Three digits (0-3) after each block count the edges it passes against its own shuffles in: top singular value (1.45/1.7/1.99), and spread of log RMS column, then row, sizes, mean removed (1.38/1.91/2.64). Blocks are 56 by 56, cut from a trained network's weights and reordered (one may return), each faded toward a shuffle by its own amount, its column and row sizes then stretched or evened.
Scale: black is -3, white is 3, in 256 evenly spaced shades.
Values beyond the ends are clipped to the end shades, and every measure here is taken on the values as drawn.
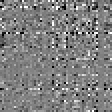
1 3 3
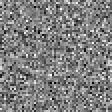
0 1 0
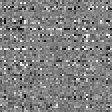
0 2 3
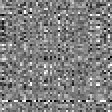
3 3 2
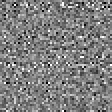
1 1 2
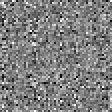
1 2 1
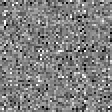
0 2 2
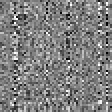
3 3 1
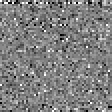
0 0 2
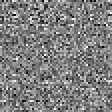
2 0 2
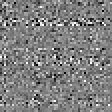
1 2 3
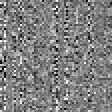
1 3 0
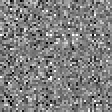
1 2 2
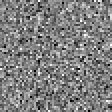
1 1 0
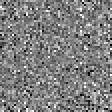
0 2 1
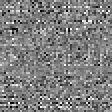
2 1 3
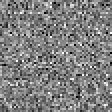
1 0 2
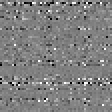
1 1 3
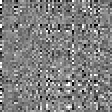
3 3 2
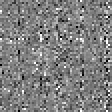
1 3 0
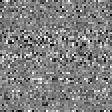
0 0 3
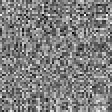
3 0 1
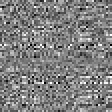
3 1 3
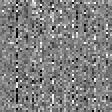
1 3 1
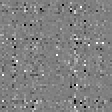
0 2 2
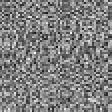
3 0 0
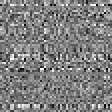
3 1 3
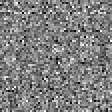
0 0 2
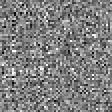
2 1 0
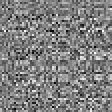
3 1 2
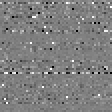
1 1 3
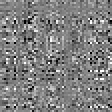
3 3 3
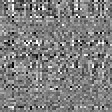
3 1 3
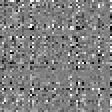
2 3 3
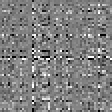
3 3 3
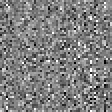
1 3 1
